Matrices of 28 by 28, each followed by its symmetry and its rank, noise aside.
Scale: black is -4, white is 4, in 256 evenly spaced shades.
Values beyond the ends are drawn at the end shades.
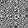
symmetric, rank three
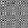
no symmetry, rank two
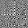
symmetric, rank two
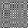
symmetric, rank one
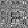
no symmetry, rank three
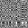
no symmetry, rank two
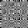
symmetric, rank two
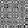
symmetric, rank three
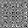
symmetric, rank three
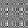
no symmetry, rank one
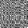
no symmetry, rank three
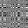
no symmetry, rank one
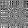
antisymmetric, rank two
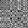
symmetric, rank two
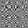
no symmetry, rank two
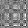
symmetric, rank one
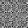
symmetric, rank three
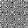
symmetric, rank three
